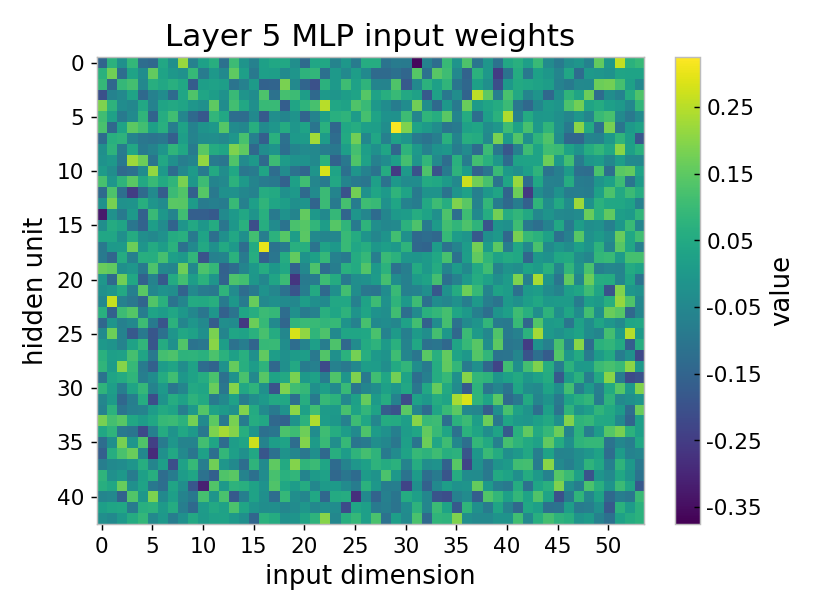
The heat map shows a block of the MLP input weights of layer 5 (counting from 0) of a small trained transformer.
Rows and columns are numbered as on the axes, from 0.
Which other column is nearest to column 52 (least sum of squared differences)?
43
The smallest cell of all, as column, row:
31, 0
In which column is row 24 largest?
15
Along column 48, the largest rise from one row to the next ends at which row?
39
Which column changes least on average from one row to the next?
28
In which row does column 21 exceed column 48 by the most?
7
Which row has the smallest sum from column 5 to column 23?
21
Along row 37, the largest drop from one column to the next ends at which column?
36
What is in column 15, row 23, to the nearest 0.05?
0.05
